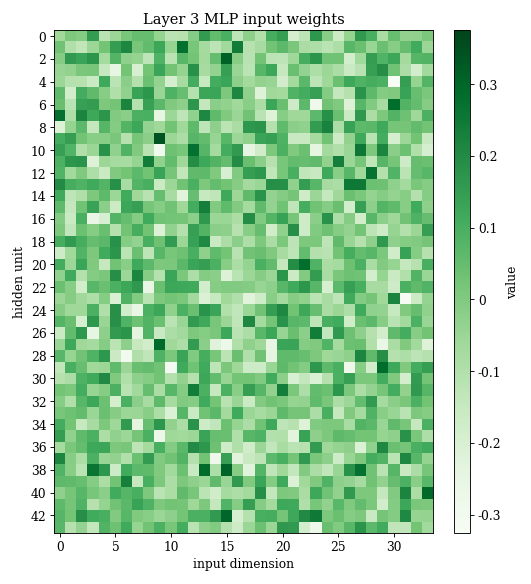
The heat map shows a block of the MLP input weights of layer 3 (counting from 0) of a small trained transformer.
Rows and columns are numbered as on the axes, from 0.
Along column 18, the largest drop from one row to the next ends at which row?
10
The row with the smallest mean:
23
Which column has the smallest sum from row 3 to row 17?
11
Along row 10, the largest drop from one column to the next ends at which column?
17
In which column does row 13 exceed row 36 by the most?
27
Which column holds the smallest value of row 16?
3
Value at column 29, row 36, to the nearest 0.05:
0.2
